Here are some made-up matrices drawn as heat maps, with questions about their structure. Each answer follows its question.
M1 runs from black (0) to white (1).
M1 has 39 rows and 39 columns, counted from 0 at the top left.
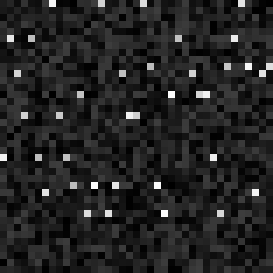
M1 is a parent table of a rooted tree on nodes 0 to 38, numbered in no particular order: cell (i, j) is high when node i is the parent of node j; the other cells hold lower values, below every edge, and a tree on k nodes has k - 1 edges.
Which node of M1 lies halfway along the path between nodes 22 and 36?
10
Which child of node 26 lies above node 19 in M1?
16
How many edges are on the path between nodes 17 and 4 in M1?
5
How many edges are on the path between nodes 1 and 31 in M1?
4
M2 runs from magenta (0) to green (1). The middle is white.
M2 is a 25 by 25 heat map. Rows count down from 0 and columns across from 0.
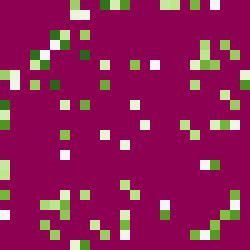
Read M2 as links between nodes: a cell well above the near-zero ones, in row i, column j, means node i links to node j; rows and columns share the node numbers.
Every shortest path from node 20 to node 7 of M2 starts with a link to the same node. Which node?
node 16
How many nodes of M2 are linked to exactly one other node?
6
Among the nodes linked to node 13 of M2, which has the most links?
node 6
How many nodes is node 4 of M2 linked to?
4
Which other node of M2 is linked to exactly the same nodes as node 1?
node 24
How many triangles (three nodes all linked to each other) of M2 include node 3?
1
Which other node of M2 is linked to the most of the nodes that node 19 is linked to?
node 10
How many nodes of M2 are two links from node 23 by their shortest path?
10
